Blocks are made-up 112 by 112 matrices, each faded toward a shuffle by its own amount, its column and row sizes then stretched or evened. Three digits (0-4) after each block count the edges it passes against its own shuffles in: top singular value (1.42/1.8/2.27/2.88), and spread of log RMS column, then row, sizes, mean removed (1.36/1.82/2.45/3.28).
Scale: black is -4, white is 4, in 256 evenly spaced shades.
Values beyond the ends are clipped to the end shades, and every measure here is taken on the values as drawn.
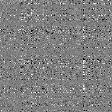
2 3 4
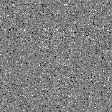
1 1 1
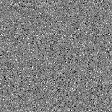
2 0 1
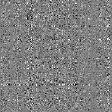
1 4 3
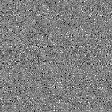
3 0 2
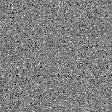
1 1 2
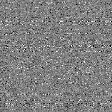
2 0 3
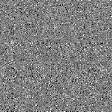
2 2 2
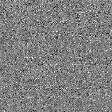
2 0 2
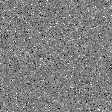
0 0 0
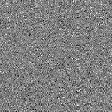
3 1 1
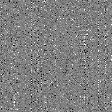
3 3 1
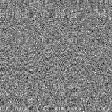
3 0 1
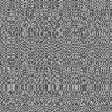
4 1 2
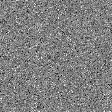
0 1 0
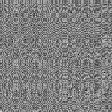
4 0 1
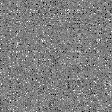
2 2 1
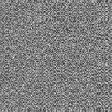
4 3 0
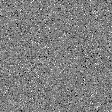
0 1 0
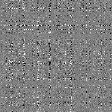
0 4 4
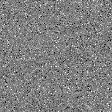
1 1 0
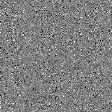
0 3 1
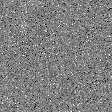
0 0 0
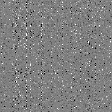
2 3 1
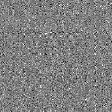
2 3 2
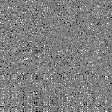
3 1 2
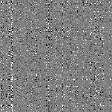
2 4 2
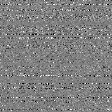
2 1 4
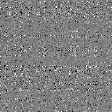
1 3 4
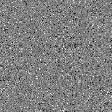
2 1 0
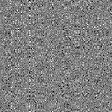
3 2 0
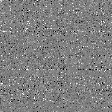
1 2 3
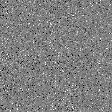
0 2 1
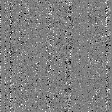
2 4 0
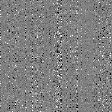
2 4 1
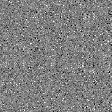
2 1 1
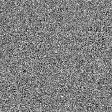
1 1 1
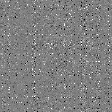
0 3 2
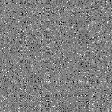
3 1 1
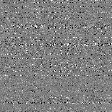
0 2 4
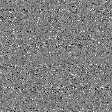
0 0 3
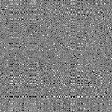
4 1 3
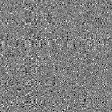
3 2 2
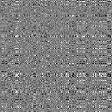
4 3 4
